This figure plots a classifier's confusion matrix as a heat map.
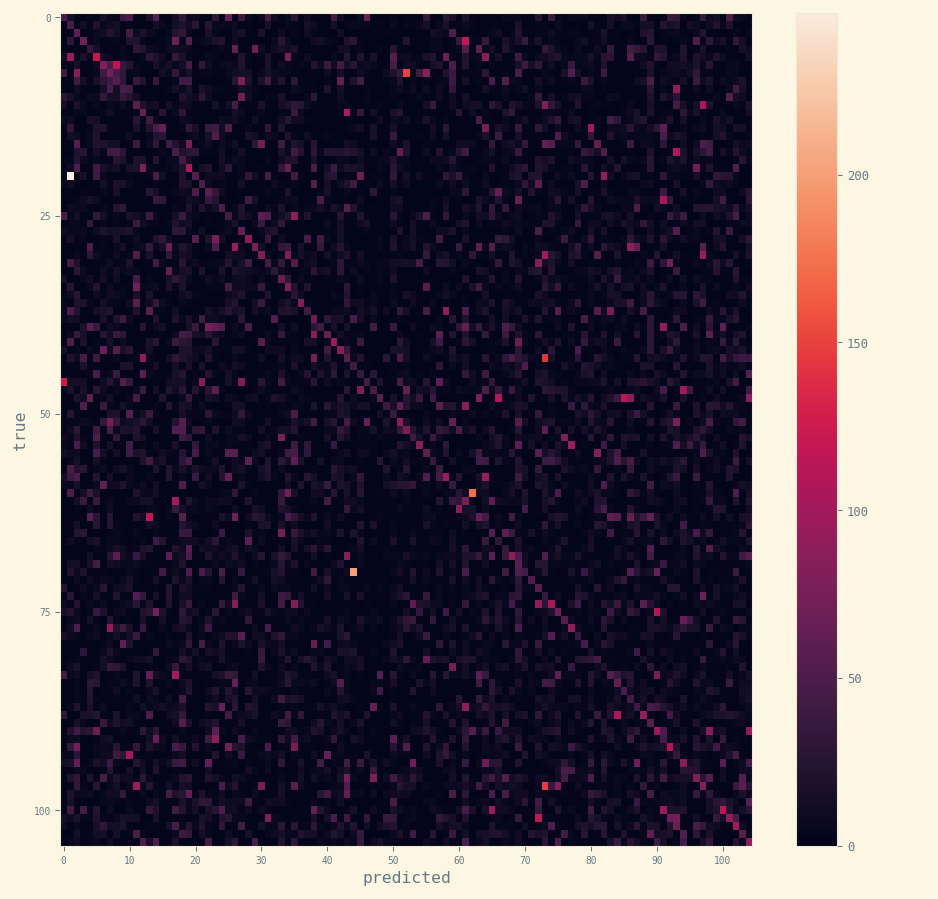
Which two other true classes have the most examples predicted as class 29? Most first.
4, 104
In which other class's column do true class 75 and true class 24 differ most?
90
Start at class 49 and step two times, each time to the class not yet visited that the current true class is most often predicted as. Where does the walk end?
17
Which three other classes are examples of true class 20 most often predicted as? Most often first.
1, 82, 45
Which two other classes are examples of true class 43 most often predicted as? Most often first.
73, 12
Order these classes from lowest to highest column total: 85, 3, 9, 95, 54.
95, 54, 85, 3, 9
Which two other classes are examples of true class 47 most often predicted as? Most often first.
94, 45
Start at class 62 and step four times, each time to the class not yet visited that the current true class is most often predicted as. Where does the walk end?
97
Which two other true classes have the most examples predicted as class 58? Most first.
37, 5
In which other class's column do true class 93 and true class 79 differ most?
10
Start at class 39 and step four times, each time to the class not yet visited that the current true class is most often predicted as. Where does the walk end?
5
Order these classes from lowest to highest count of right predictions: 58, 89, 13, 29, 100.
13, 89, 29, 58, 100
